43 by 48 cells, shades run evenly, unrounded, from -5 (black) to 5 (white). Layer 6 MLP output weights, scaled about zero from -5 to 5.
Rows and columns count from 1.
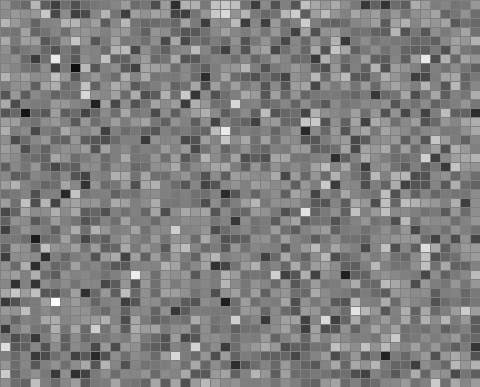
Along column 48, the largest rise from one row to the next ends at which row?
14
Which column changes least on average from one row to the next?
15
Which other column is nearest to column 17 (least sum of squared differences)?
25
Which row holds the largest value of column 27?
13
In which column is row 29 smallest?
5
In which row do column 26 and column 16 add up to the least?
1
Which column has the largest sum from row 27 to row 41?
43
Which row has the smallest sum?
40
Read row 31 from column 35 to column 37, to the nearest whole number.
-4 -1 -1
